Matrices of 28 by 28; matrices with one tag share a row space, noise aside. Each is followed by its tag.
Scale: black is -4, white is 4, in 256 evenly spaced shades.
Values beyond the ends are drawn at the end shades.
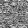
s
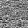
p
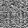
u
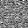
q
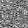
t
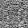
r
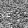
t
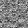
s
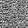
s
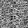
t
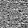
r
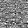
q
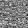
s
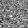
t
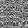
q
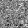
r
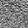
q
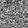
q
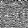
q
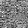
p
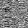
s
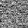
p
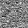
p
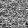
s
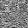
s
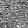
p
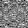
s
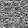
q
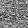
s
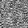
t
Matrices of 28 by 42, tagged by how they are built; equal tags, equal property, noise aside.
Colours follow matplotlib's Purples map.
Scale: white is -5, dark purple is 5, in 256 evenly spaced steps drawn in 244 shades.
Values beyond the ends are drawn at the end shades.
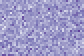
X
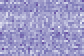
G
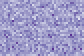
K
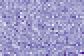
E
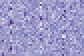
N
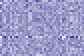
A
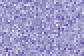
X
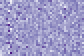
N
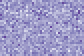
K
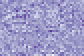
A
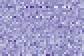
E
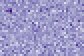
E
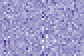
N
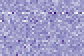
E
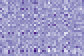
A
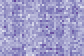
G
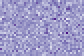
A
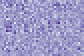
A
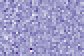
N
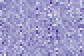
N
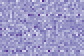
E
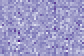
N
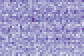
G
